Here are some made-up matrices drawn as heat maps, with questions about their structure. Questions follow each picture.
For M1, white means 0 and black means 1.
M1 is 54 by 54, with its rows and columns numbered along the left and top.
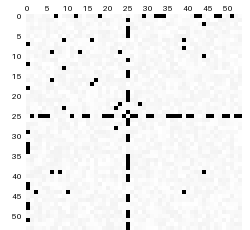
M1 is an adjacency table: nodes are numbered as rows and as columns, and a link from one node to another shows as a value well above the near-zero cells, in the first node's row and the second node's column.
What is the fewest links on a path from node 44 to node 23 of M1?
4
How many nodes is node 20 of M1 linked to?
1
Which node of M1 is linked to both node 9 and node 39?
node 6
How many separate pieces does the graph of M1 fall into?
3
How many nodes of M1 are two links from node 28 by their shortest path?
1
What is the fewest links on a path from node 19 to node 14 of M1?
2
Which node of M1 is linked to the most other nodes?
node 25
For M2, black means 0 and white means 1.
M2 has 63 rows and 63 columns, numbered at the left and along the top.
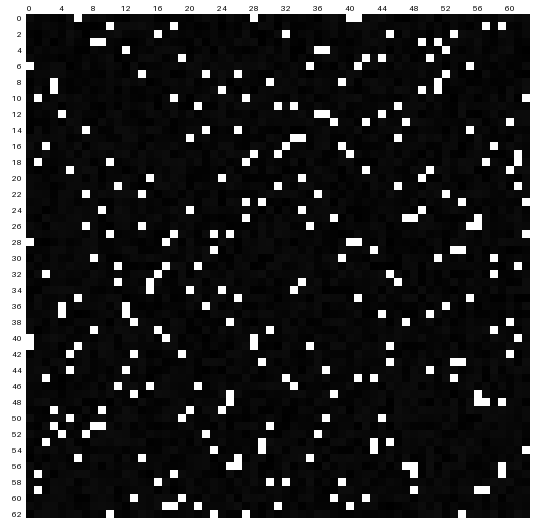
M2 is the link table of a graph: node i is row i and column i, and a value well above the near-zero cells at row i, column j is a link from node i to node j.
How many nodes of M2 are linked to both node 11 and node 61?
2
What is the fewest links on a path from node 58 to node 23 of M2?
5
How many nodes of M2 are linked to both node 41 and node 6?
2
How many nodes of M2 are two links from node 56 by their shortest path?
9
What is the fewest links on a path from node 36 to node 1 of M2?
6
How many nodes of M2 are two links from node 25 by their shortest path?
9
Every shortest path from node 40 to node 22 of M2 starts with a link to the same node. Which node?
node 0
